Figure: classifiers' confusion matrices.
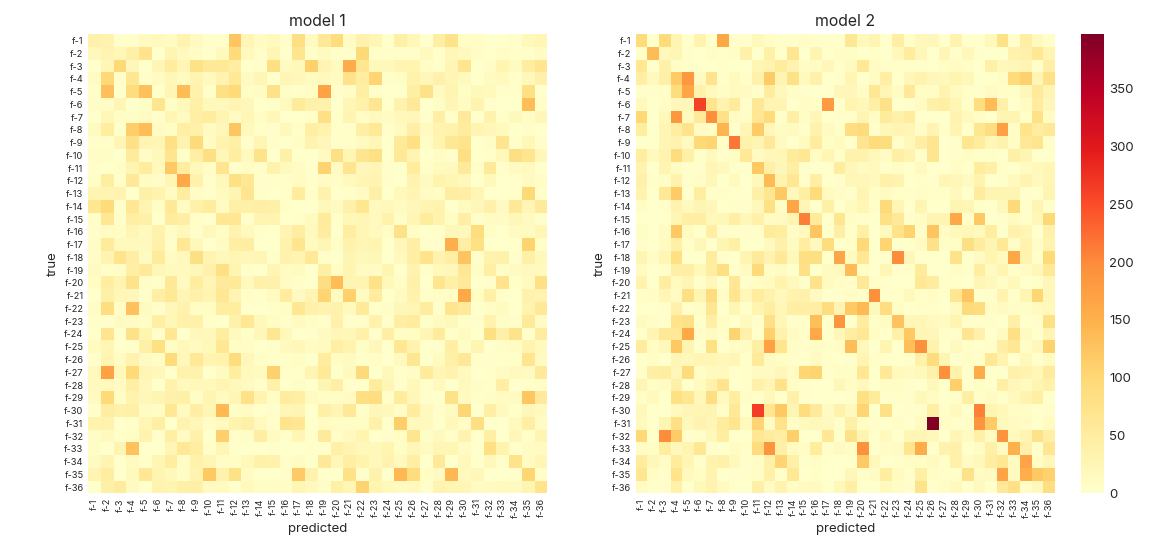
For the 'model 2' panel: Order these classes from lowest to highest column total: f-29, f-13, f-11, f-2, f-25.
f-2, f-29, f-25, f-13, f-11
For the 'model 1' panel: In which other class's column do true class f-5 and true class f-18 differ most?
f-19
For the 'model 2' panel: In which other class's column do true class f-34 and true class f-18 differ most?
f-23
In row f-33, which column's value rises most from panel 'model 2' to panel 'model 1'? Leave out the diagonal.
f-4
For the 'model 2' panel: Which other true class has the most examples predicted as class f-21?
f-9
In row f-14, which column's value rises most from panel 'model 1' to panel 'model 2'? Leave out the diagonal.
f-33
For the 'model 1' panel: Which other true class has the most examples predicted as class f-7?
f-11
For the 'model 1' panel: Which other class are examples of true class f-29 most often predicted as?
f-35
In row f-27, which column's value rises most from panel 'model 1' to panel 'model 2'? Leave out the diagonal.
f-30
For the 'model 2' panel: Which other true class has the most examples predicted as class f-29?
f-21
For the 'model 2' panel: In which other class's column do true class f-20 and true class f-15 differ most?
f-28
